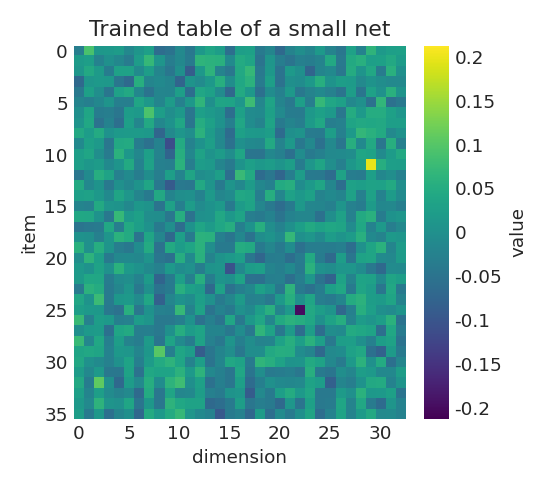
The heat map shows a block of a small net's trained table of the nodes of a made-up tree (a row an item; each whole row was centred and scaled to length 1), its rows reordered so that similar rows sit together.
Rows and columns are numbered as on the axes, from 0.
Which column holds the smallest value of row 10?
9
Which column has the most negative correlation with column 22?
10
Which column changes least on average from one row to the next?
13
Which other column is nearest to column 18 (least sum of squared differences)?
25
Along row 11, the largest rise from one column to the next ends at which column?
29
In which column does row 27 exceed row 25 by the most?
22
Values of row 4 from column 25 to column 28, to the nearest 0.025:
-0.025 -0.05 0.025 -0.05
